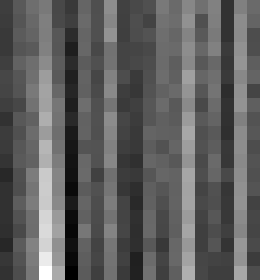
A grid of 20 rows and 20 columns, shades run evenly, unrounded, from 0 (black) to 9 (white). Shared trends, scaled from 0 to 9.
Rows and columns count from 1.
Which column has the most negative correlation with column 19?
9
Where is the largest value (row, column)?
20, 4
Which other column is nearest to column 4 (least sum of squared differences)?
15
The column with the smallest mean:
6
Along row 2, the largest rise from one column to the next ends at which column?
19
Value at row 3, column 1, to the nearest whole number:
2
